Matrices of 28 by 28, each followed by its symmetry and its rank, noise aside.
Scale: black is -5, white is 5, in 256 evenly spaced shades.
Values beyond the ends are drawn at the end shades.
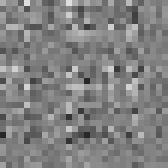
no symmetry, rank four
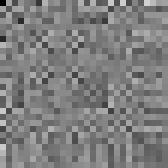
symmetric, rank three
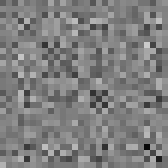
symmetric, rank three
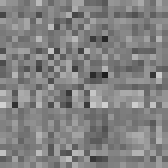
no symmetry, rank three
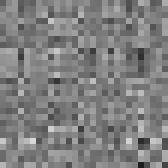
no symmetry, rank three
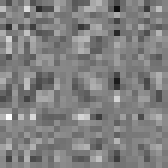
antisymmetric, rank two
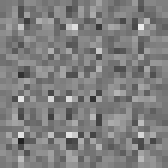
no symmetry, rank three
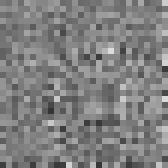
antisymmetric, rank four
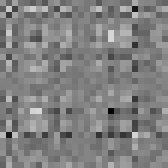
symmetric, rank two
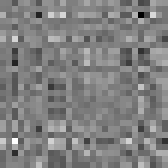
antisymmetric, rank two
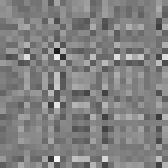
no symmetry, rank two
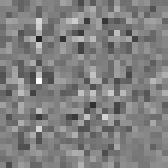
no symmetry, rank four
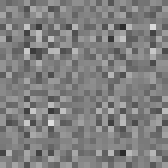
no symmetry, rank two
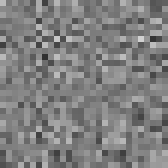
no symmetry, rank three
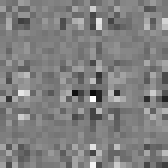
no symmetry, rank two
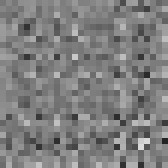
symmetric, rank three
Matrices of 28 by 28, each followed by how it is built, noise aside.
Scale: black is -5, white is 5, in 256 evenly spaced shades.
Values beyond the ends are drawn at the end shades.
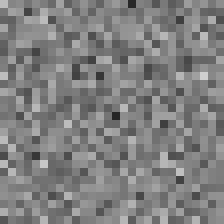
noise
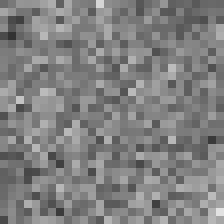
smooth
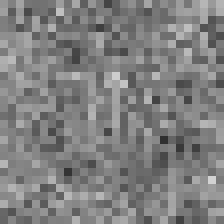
smooth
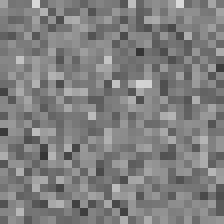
Toeplitz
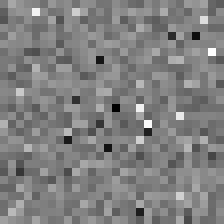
sparse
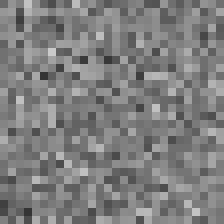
noise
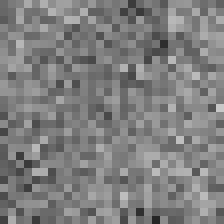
smooth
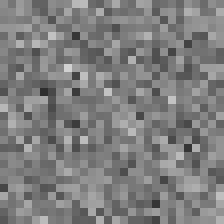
Toeplitz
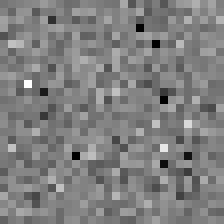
sparse
